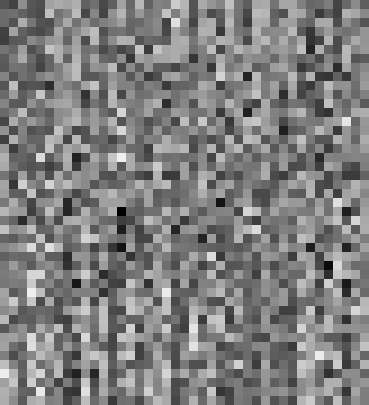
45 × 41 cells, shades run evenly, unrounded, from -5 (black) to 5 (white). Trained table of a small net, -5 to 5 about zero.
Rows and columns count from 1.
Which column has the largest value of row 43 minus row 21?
2
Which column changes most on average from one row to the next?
14
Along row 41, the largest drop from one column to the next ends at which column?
39
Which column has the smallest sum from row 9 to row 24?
36
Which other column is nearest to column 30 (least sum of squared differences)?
18
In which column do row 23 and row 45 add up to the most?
38
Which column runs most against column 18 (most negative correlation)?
31
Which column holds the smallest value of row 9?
28
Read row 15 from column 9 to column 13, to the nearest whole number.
-2 -2 1 -1 1
